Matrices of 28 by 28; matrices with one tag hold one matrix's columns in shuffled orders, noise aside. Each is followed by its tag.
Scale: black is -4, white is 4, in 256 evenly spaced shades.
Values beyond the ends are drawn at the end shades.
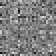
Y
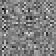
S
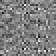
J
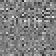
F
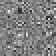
S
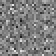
J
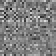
F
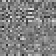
F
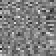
S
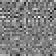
F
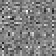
S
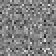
J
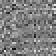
J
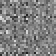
Y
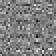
J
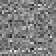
J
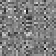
S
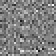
J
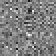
S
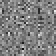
S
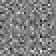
J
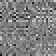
F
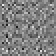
J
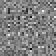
S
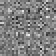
S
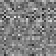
F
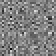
S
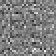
J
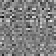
F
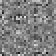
Y
